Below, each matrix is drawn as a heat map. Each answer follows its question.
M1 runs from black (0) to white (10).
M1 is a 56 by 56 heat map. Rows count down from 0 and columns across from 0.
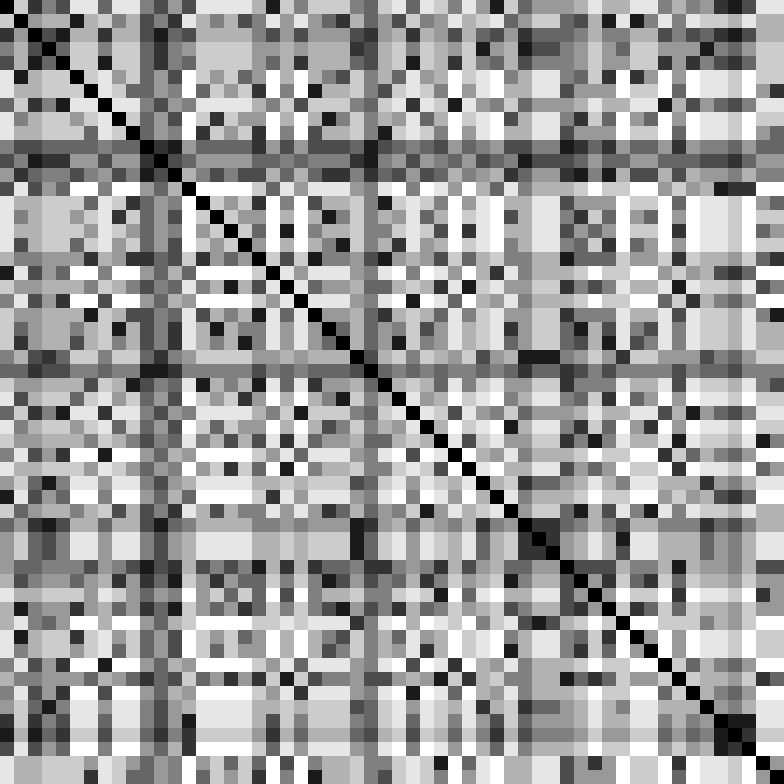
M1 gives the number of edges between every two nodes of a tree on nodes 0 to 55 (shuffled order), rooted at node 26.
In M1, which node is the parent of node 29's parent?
2
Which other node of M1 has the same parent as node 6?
55
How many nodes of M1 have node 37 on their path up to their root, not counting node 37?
7
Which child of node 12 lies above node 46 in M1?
41
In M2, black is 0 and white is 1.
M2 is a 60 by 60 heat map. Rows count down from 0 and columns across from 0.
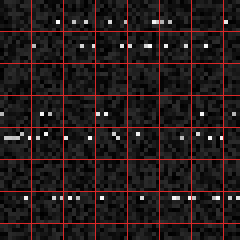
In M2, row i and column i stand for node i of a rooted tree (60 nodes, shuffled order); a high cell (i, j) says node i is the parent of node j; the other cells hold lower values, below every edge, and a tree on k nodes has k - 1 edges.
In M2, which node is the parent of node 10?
28
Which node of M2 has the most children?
49
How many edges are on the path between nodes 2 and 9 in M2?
2
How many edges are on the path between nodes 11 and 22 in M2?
3
